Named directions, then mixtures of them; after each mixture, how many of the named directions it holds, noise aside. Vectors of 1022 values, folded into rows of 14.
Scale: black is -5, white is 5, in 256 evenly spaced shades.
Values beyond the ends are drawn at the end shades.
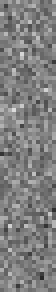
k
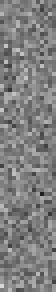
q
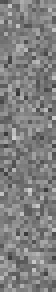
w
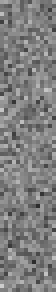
three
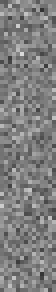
three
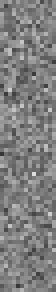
two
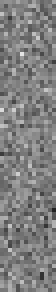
two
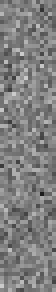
one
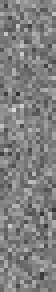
two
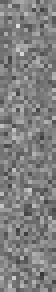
three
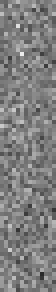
three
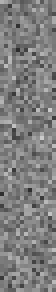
two
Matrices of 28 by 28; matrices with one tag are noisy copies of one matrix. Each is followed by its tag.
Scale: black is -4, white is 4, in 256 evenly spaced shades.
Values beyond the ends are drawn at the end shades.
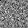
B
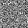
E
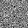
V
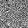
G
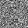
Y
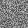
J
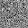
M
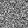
B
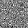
J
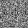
E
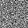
Y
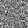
B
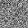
M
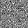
J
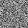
E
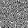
J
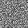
J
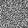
G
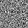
B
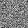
J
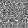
E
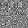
M
